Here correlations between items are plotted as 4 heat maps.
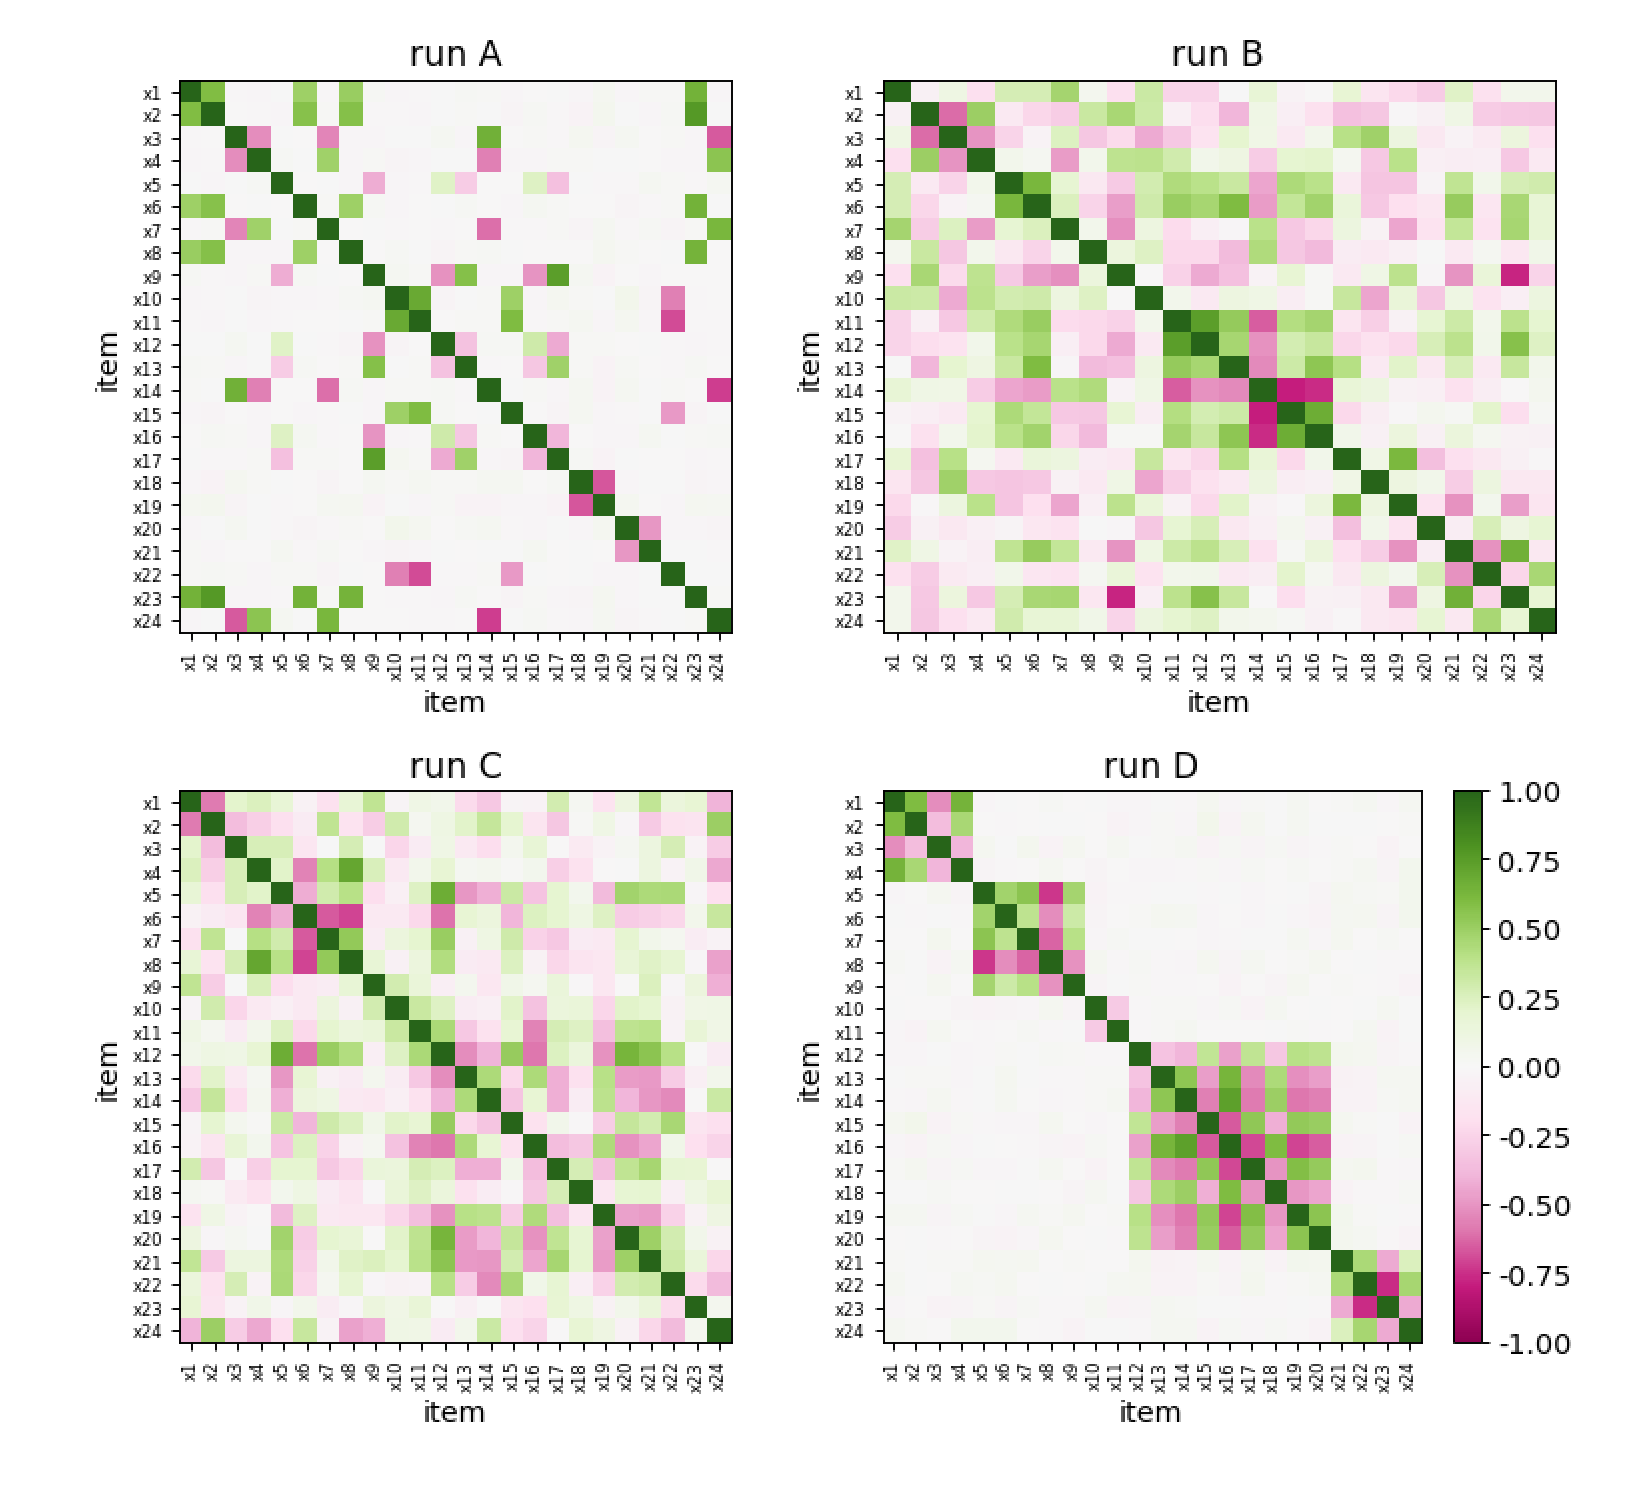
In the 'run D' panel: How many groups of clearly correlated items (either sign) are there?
5
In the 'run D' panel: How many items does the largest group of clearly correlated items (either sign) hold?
9
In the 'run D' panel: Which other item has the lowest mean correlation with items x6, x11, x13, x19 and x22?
x23
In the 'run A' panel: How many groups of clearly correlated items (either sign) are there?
6
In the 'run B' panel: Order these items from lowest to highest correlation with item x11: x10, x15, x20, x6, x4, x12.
x10, x20, x4, x15, x6, x12
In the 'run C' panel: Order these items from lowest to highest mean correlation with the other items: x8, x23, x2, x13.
x13, x2, x23, x8
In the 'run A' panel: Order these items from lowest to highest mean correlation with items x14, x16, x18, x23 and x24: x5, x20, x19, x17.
x19, x17, x20, x5
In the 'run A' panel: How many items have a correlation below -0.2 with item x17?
3
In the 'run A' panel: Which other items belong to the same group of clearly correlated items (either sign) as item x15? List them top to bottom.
x10, x11, x22
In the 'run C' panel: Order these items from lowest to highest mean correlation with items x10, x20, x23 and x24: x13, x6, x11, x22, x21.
x13, x22, x6, x21, x11
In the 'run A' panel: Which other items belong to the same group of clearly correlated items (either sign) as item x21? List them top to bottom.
x20
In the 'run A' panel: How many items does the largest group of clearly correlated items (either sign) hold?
6
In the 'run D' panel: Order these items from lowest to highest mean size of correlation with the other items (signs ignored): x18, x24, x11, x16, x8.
x11, x24, x8, x18, x16
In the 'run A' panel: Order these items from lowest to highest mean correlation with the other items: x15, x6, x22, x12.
x22, x12, x15, x6
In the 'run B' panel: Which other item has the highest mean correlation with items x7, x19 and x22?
x17
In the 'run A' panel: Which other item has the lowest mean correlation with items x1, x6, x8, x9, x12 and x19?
x18
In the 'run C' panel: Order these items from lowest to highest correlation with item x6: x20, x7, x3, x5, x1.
x7, x5, x20, x3, x1
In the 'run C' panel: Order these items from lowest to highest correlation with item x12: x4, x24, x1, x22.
x24, x1, x4, x22
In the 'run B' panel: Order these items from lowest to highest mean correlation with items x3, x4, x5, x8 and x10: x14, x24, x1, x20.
x20, x14, x24, x1
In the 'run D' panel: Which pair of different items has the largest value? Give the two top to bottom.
x14, x16
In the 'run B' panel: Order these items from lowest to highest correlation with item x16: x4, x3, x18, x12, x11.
x18, x3, x4, x12, x11
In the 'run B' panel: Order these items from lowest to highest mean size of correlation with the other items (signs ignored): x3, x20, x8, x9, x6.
x20, x8, x3, x9, x6
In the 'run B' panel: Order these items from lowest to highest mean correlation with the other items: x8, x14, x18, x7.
x14, x18, x8, x7
